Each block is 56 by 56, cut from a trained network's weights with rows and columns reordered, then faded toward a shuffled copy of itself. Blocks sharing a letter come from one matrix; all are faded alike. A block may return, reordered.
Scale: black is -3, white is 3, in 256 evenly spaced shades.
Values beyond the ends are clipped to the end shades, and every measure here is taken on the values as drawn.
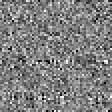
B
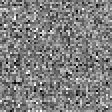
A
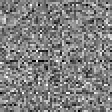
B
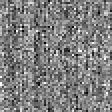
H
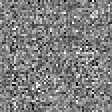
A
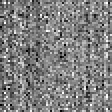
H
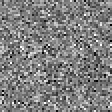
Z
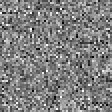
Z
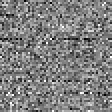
B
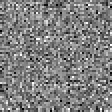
Z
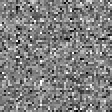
A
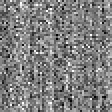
H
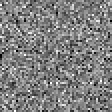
Z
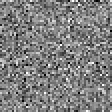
Z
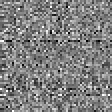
B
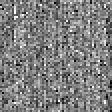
H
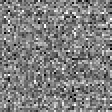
A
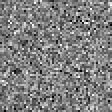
Z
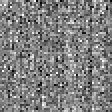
H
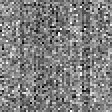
H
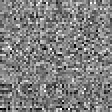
B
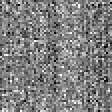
H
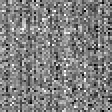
H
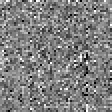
A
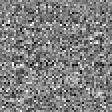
B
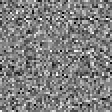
B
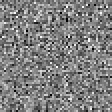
Z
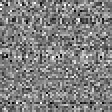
B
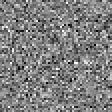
B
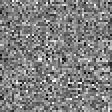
Z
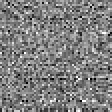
B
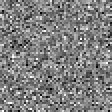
Z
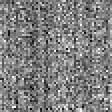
H
